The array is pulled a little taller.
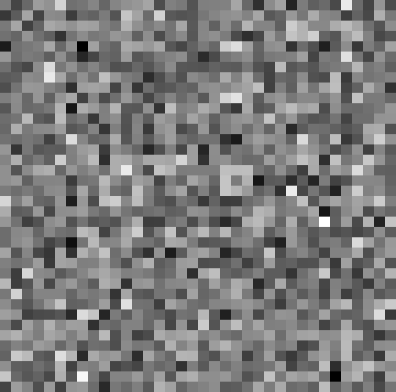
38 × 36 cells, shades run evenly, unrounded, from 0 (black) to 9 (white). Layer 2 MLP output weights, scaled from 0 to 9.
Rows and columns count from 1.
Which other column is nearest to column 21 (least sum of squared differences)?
22
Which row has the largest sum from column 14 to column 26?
17
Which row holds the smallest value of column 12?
28
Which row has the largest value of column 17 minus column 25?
24
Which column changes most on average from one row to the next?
7
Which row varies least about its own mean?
34
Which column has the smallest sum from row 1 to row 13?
1
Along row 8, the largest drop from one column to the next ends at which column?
32
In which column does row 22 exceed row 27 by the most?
27
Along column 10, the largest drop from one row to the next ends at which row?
31
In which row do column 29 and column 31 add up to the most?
16
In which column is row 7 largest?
5
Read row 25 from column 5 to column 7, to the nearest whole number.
2 6 2
